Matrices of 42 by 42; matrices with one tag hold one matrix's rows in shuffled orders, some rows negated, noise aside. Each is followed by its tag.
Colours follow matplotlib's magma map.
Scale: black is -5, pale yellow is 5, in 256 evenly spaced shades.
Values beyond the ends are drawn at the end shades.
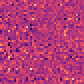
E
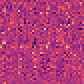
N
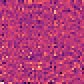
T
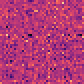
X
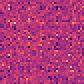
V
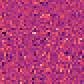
N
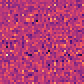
X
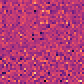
N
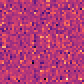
N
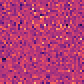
N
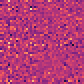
E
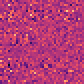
E
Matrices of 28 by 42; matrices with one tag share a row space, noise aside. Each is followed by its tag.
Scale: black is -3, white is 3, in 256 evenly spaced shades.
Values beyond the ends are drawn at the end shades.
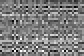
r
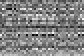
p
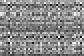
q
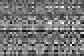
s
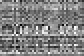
r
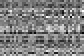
s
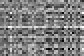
s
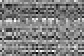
p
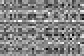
s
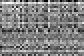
r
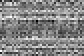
p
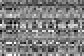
p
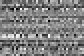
r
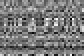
s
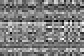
s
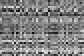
r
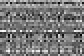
q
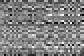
s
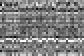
p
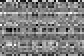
p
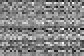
s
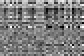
s
